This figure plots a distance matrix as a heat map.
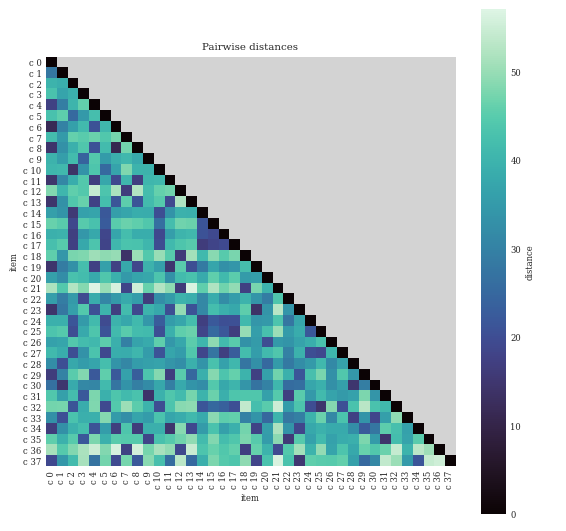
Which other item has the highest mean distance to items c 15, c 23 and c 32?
c 21
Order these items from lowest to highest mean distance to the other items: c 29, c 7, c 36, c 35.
c 29, c 7, c 35, c 36
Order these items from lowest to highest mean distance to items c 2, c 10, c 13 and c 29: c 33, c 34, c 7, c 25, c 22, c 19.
c 19, c 34, c 25, c 22, c 33, c 7
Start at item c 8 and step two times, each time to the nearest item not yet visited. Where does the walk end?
c 0
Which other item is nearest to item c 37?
c 23
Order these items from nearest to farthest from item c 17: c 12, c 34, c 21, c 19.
c 19, c 34, c 12, c 21
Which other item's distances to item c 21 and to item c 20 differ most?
c 12
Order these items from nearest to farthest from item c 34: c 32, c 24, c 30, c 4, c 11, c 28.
c 11, c 4, c 30, c 28, c 24, c 32
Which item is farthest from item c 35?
c 37
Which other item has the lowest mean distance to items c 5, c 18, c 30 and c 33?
c 28
